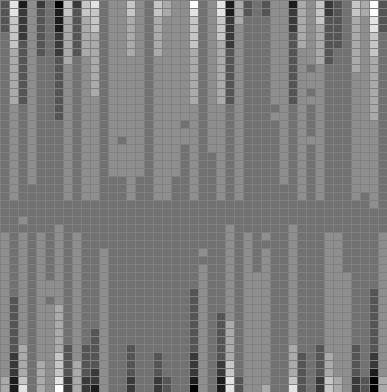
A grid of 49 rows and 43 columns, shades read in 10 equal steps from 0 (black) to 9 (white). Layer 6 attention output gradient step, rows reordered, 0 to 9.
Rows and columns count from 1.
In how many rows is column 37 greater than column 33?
8
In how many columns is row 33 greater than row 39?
3
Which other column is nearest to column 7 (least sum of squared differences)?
26
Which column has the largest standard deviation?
42
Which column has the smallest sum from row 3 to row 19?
7
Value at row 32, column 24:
4
